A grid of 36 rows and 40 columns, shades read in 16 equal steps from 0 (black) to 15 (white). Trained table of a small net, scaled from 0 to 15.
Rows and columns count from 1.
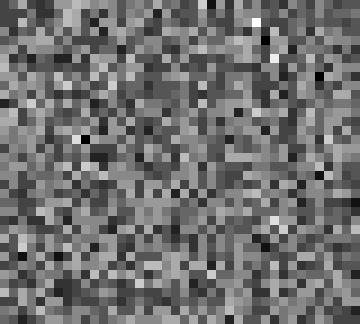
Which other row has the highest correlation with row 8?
11
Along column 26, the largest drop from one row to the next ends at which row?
36
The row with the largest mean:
13
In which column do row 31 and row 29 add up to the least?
3
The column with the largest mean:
27
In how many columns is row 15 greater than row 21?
23
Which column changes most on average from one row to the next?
8
